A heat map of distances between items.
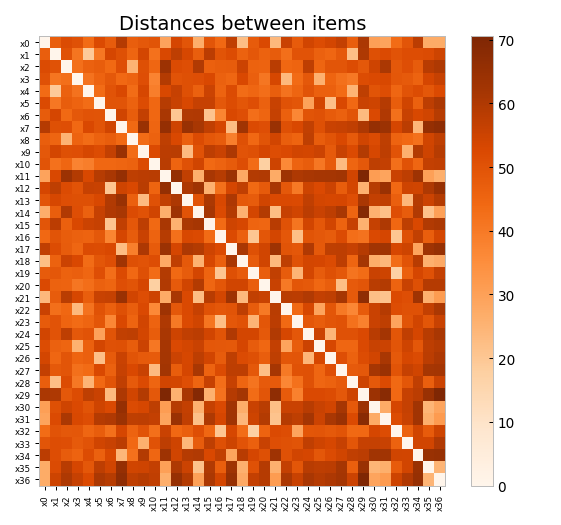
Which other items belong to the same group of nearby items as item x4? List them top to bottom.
x1, x28
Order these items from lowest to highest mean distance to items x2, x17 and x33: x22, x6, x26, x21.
x22, x6, x26, x21
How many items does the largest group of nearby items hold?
9
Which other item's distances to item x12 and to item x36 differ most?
x29
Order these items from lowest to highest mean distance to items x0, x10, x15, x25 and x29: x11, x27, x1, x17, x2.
x27, x2, x1, x17, x11
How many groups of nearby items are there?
10
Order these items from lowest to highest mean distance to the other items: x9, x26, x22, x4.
x4, x22, x26, x9
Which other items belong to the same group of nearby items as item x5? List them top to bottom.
x24, x26
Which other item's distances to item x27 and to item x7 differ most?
x17
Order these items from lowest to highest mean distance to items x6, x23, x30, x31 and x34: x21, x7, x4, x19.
x21, x19, x4, x7
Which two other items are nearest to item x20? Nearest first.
x10, x27
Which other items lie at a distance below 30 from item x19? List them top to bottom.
x16, x23, x32
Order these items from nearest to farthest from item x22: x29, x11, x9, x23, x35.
x23, x29, x9, x35, x11
